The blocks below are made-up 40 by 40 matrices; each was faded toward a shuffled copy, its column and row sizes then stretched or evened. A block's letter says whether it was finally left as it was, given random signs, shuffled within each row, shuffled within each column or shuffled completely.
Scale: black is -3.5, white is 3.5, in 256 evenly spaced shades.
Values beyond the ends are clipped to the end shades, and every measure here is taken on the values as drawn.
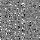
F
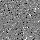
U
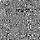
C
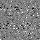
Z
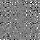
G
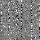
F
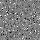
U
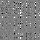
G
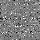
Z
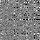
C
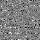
Z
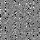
F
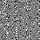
F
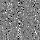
F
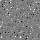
U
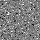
U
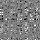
G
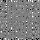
G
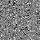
F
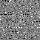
Z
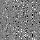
F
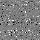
Z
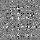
C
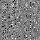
F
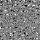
Z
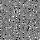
F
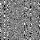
F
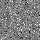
U
